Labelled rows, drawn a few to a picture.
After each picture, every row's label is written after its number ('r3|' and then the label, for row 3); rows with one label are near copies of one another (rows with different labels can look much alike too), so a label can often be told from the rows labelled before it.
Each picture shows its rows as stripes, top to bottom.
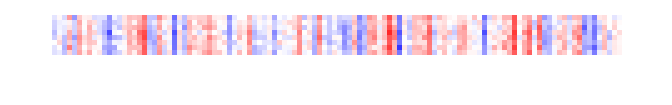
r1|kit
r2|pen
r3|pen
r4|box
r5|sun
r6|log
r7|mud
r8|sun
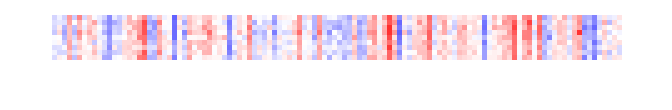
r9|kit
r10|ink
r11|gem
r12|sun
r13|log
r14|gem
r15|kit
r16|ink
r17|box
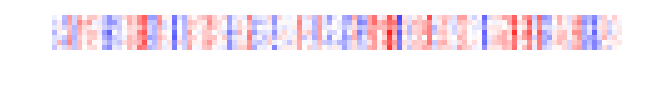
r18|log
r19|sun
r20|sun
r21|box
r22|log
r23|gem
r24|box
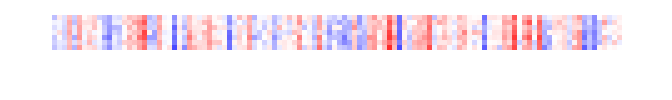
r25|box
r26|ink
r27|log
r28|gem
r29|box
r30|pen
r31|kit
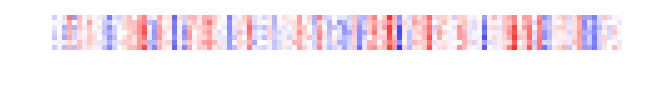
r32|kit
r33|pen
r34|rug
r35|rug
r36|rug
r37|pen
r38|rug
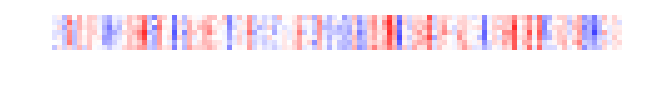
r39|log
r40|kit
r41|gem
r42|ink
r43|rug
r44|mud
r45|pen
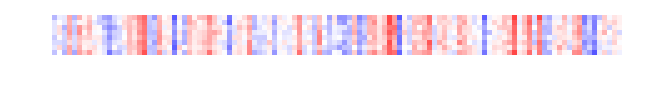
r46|pen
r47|pen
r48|sun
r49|sun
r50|sun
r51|rug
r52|gem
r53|sun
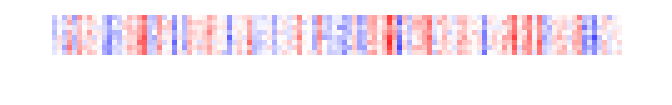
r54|sun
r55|kit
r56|pen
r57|sun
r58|gem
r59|box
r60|mud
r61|box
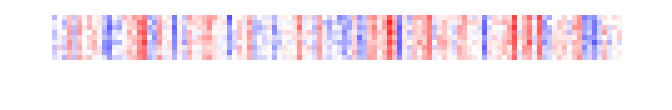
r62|pen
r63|gem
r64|sun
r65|box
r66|rug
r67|ink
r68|box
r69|box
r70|sun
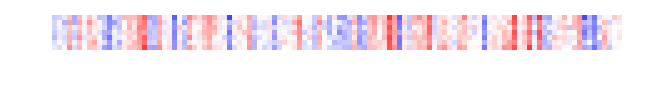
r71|pen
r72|sun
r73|gem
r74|pen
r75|box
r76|ink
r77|ink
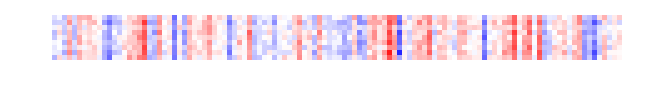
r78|sun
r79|ink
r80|gem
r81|rug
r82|box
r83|mud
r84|ink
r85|mud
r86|box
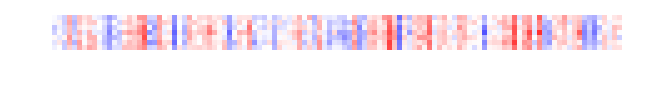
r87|mud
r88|log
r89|rug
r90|pen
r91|ink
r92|log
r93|log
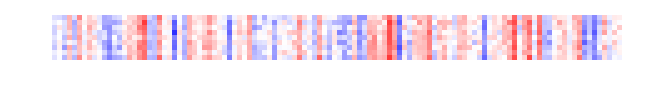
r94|mud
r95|ink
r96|box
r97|pen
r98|kit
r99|pen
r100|sun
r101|box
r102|sun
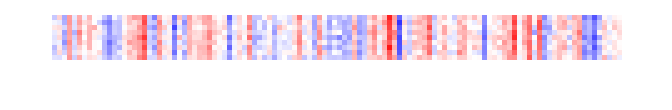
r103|gem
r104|mud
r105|log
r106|sun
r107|gem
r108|mud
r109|gem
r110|rug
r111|ink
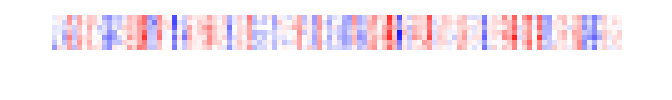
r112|log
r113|log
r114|pen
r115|mud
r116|mud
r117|sun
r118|box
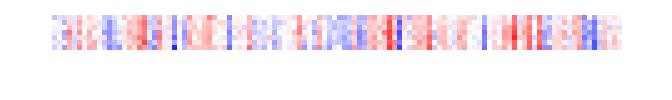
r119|pen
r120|mud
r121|ink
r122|mud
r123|rug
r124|ink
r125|log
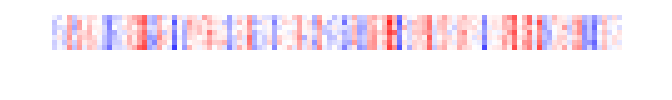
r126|ink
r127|box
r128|kit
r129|sun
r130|log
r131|log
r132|box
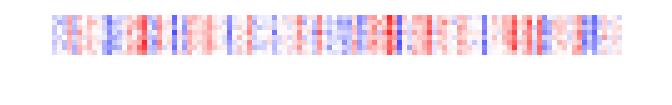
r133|kit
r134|ink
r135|rug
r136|kit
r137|ink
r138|rug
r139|sun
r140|box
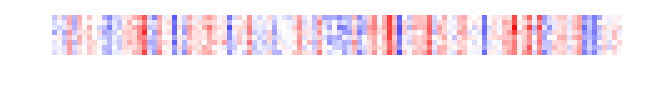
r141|gem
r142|kit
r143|pen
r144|rug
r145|gem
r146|log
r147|ink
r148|rug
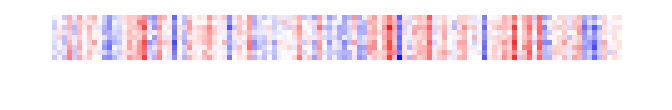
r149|log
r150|box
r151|gem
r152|pen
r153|gem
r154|log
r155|box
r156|ink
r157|mud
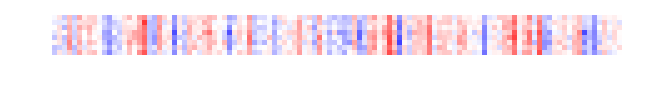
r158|log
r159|ink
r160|mud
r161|pen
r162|rug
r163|log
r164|kit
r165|box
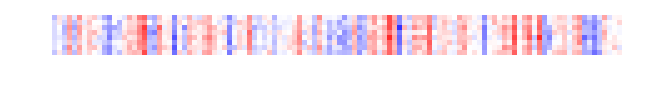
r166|box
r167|gem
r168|mud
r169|log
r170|pen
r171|pen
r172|log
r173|gem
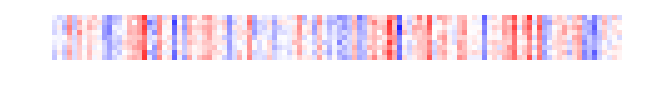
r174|ink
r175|log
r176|mud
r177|mud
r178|ink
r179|gem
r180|rug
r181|gem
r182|rug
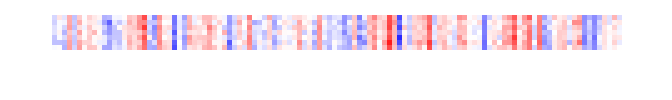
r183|rug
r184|box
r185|rug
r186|log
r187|rug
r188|kit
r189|log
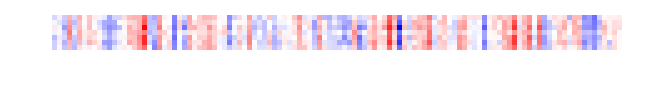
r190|gem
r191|mud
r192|mud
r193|log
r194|rug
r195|rug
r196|rug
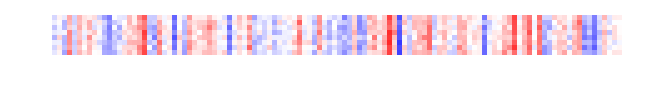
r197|box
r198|sun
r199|pen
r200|ink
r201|gem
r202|mud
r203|rug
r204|mud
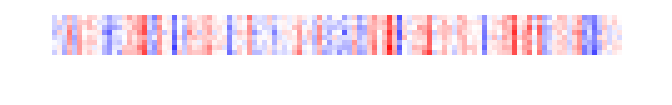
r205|rug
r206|gem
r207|ink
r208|box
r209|kit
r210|log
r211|gem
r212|gem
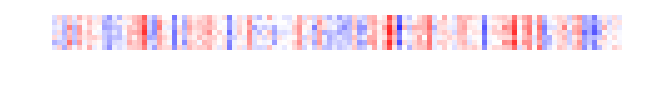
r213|gem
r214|rug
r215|mud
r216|gem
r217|log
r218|kit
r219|gem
